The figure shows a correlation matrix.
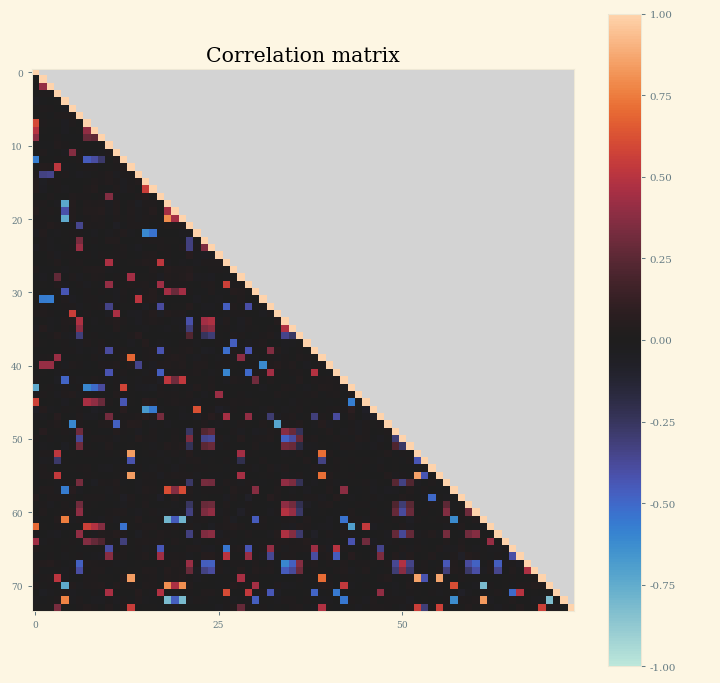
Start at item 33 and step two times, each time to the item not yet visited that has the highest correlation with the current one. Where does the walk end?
11
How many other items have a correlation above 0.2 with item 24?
10
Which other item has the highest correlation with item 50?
67
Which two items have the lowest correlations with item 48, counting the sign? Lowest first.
33, 5
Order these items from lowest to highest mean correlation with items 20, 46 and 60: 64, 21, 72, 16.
72, 16, 21, 64
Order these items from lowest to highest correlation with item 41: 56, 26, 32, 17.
26, 17, 56, 32
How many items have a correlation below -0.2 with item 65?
7
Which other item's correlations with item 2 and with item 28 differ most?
31
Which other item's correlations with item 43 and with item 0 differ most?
62
